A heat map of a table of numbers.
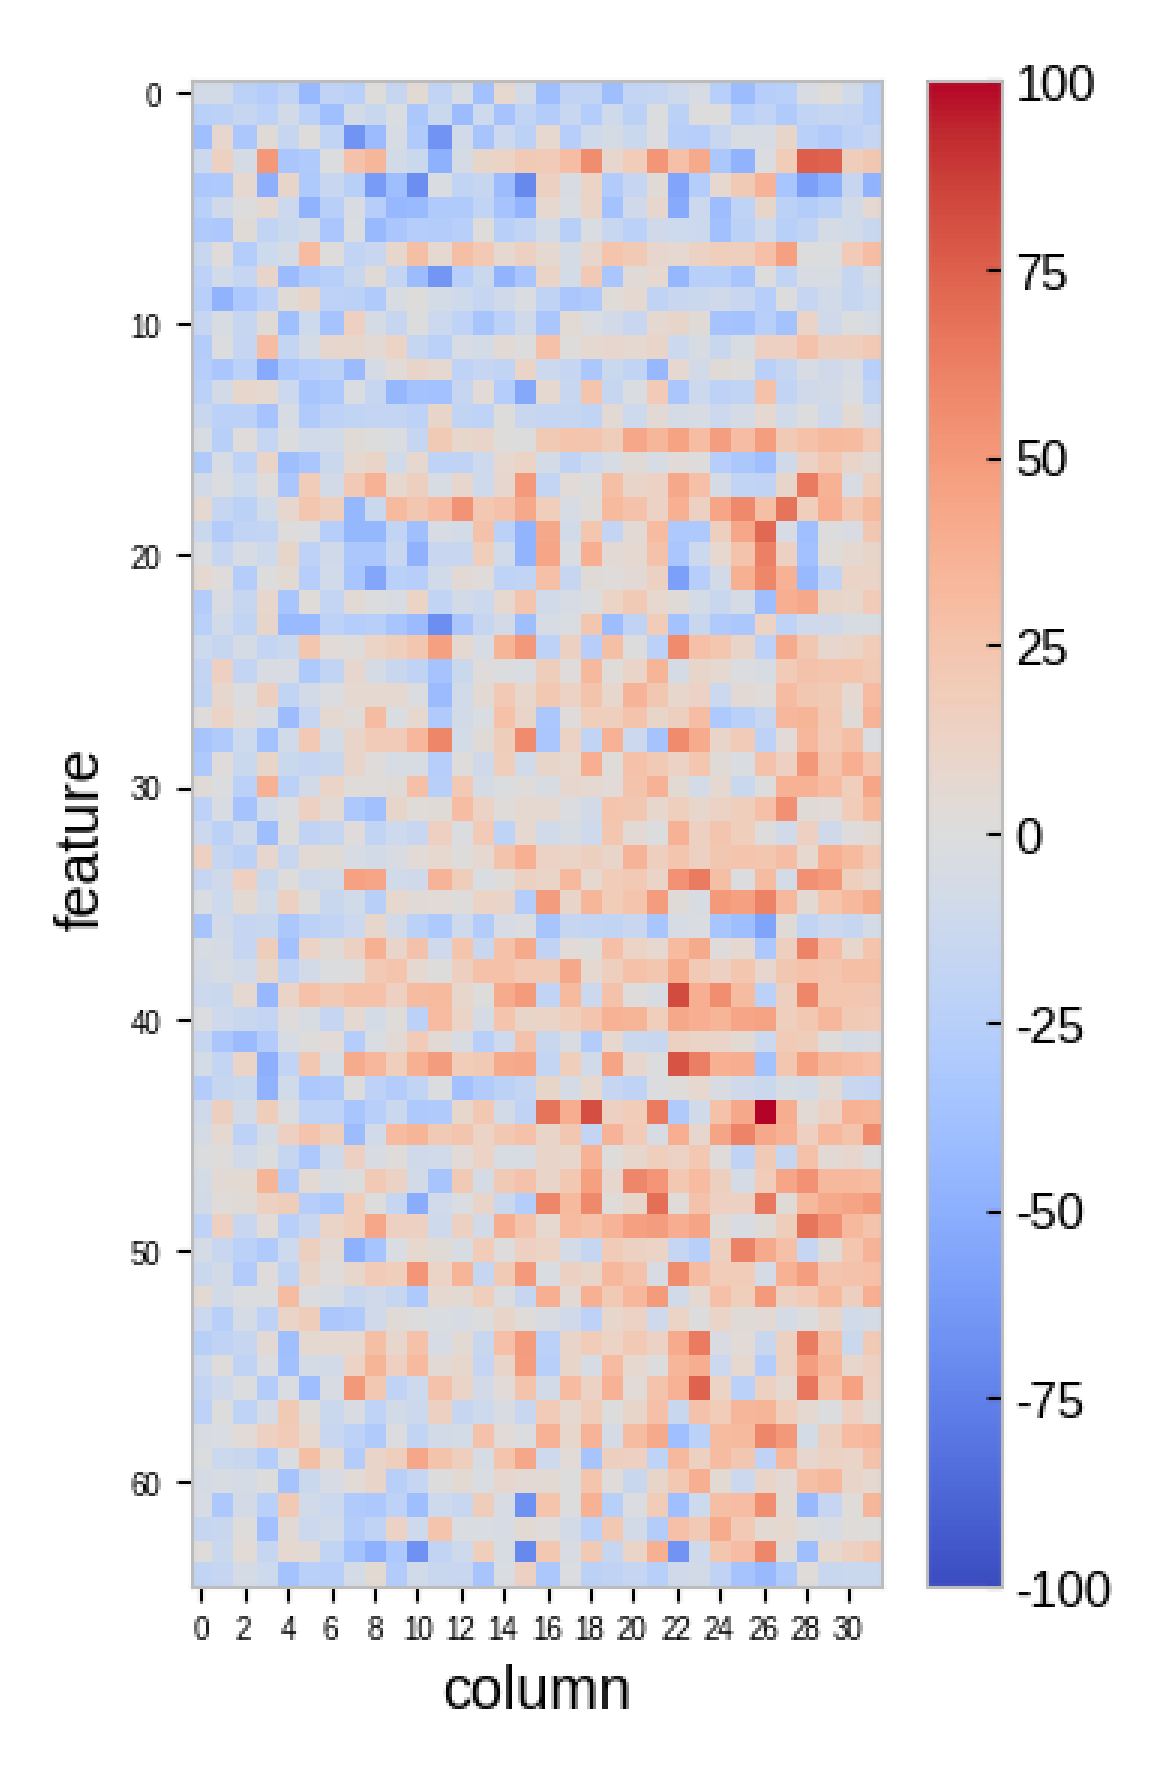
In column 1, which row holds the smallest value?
9
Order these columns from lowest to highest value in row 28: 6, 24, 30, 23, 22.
6, 24, 30, 23, 22
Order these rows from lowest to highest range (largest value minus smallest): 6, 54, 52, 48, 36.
6, 36, 52, 54, 48
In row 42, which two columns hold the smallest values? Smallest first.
3, 26
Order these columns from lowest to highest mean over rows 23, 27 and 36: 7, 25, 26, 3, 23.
25, 26, 7, 3, 23
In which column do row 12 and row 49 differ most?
21
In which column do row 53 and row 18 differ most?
27
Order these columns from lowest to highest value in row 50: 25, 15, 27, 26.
15, 27, 26, 25
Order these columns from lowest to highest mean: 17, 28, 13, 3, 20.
3, 13, 17, 20, 28
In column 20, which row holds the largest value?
47
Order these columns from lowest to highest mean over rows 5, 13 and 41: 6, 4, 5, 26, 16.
5, 6, 4, 16, 26
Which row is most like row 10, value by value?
64
